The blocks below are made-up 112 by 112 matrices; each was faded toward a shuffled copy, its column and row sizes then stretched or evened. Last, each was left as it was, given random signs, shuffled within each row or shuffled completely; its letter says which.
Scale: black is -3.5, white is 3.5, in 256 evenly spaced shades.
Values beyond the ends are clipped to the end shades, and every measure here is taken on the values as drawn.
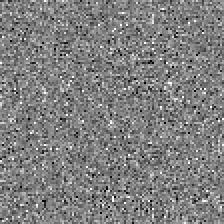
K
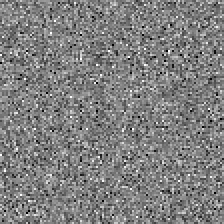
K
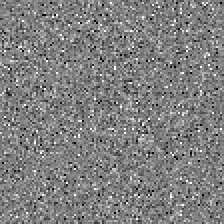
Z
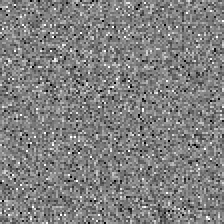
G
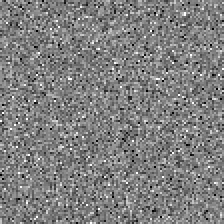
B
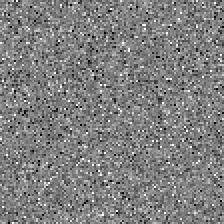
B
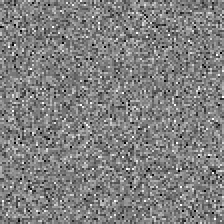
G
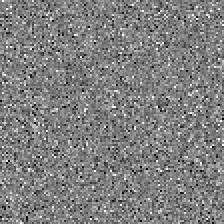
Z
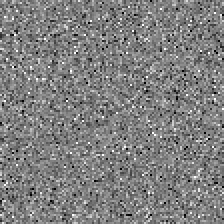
Z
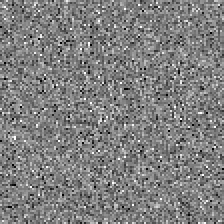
Z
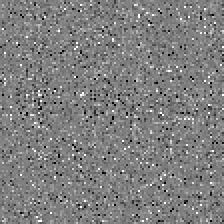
K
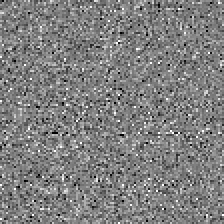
Z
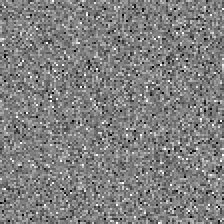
B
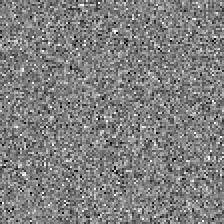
G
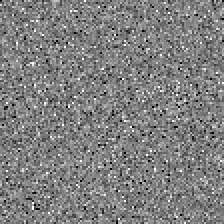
B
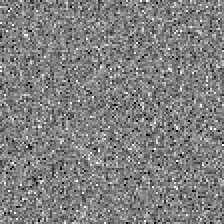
B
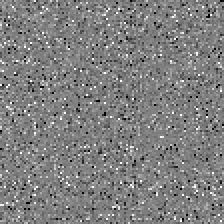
K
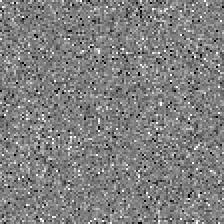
K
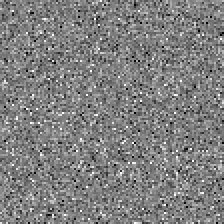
K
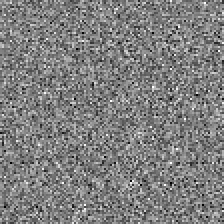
K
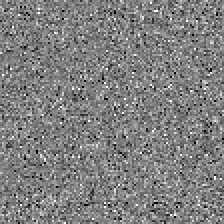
Z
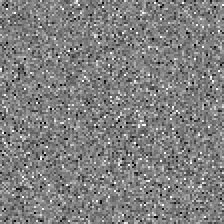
B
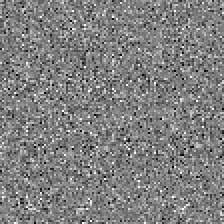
Z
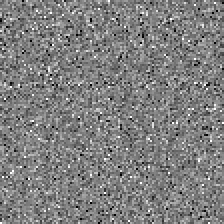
K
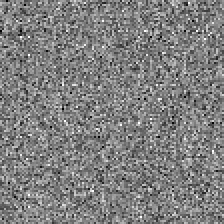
K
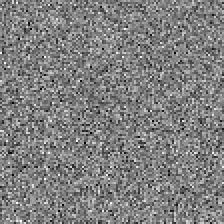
G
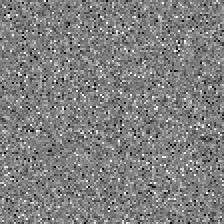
G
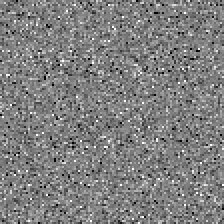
G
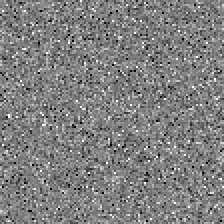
B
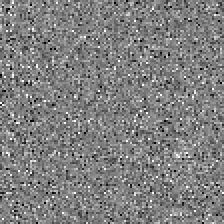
Z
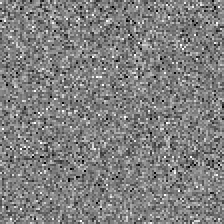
G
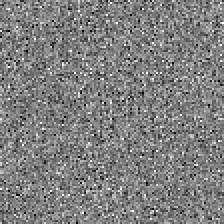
Z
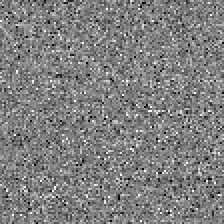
G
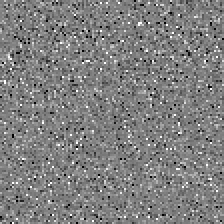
G
